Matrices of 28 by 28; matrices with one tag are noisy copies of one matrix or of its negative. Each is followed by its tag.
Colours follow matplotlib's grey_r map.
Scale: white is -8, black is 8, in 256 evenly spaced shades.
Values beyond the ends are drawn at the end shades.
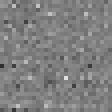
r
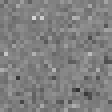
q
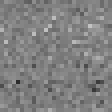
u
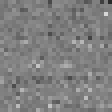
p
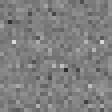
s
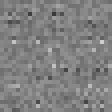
s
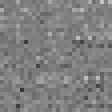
p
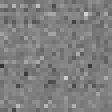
r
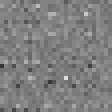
r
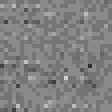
r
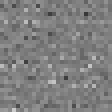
r
